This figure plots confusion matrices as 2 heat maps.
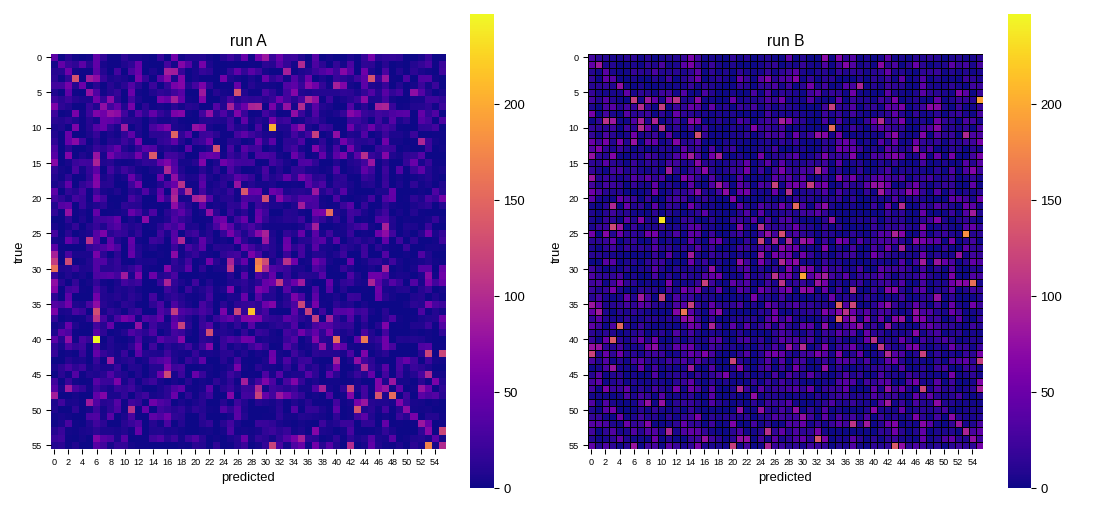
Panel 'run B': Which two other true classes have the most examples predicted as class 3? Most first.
40, 24
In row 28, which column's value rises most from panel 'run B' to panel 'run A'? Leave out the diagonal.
0
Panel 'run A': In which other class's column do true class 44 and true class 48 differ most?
46
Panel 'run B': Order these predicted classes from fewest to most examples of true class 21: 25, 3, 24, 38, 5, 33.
38, 25, 24, 5, 33, 3
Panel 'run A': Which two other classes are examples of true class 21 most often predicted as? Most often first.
35, 17
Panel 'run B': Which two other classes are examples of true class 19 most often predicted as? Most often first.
28, 41
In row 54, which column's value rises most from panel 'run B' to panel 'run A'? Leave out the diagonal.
35
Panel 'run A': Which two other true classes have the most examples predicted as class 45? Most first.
3, 32
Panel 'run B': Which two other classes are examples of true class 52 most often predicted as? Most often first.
37, 39
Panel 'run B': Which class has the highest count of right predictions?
35
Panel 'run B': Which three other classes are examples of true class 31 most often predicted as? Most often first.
30, 26, 33
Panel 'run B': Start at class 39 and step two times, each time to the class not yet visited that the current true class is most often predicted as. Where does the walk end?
55
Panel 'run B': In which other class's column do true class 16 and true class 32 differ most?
54
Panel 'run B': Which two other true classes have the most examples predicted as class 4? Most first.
38, 24
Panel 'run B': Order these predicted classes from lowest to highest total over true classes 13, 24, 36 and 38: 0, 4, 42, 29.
29, 0, 42, 4
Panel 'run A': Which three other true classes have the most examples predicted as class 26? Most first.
5, 36, 18
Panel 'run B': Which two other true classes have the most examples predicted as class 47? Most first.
42, 29
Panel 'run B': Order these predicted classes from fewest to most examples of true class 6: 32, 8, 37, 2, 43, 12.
32, 37, 2, 43, 8, 12
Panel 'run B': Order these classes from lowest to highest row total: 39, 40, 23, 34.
39, 34, 23, 40
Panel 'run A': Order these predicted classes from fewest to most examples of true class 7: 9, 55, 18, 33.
18, 55, 9, 33
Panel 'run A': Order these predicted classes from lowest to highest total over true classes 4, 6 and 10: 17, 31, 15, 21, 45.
45, 15, 17, 21, 31
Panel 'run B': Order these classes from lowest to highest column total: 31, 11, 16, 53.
16, 11, 31, 53
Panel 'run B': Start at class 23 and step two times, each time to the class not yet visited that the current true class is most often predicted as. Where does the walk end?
34
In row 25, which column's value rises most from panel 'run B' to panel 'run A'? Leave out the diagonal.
30
